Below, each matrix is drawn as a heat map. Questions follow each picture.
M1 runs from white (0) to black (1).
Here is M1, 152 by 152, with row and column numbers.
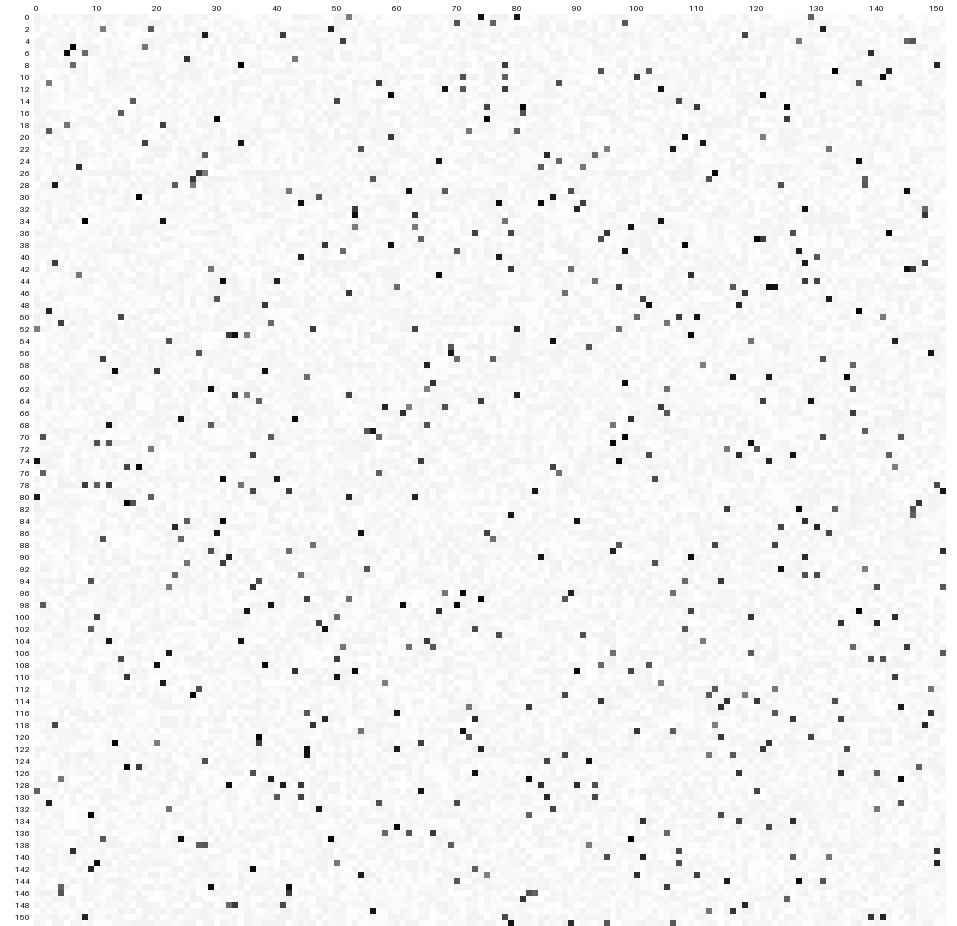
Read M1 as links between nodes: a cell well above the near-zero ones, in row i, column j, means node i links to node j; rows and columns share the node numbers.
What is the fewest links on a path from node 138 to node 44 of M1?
4
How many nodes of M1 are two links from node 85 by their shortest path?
5
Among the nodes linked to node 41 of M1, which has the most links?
node 128
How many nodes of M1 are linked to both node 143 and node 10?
1
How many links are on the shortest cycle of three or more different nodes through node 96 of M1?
4
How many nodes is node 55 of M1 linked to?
2
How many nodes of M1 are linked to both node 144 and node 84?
0
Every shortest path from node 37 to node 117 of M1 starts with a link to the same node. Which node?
node 94
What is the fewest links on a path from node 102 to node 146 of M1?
4
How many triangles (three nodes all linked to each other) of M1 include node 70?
4
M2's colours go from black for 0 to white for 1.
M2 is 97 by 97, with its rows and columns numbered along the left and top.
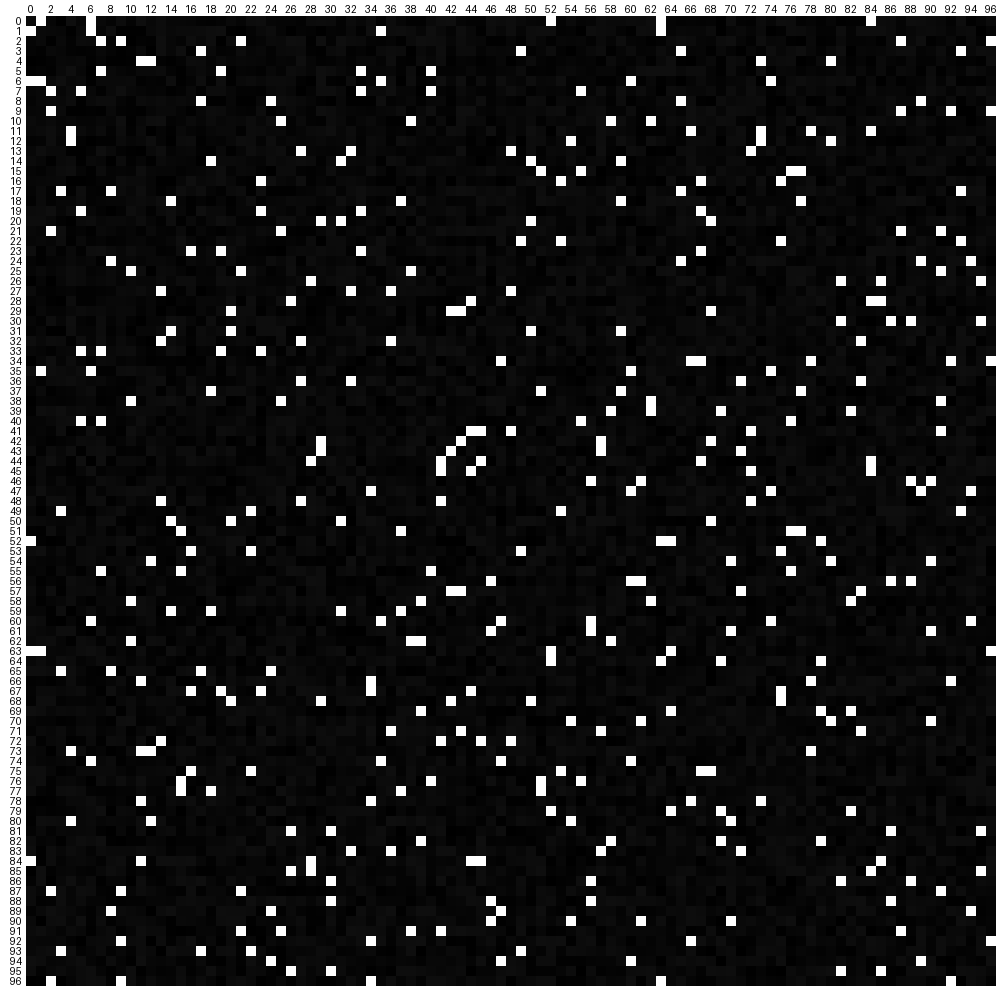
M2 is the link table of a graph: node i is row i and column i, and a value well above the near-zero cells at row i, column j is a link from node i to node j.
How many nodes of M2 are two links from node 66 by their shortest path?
7
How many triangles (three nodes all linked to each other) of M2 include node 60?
5
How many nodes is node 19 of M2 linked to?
4
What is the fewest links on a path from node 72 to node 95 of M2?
4
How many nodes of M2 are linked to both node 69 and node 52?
2
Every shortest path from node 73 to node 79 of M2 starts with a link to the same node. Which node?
node 11
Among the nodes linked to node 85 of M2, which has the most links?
node 84
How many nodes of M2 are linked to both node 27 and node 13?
2
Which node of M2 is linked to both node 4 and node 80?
node 12
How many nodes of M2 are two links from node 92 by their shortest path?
7
